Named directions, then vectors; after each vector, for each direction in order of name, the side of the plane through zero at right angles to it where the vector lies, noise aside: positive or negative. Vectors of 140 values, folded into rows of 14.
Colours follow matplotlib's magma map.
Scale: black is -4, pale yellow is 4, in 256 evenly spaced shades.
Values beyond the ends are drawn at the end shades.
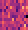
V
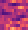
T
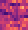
positive, positive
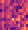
negative, positive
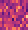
positive, negative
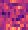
positive, negative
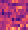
positive, negative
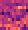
positive, negative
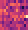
negative, negative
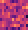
negative, positive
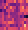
positive, positive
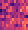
positive, positive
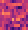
negative, positive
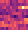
positive, positive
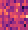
negative, negative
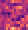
positive, negative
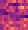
positive, positive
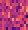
negative, positive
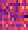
positive, positive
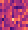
negative, positive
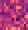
positive, negative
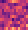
positive, negative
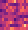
positive, positive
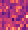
positive, negative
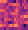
negative, negative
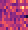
positive, positive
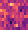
negative, negative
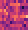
negative, negative
